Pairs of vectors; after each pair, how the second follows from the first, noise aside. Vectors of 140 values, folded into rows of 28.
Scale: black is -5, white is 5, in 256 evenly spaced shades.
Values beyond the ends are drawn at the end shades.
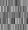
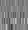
reversed, partly zeroed.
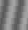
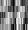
wrapped around, negated, scaled up.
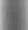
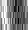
wrapped around, scaled up.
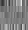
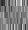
copied.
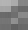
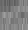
negated, shrunk.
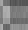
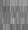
negated, shrunk.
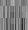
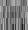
copied.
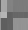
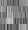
wrapped around.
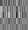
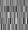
wrapped around.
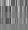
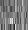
wrapped around.
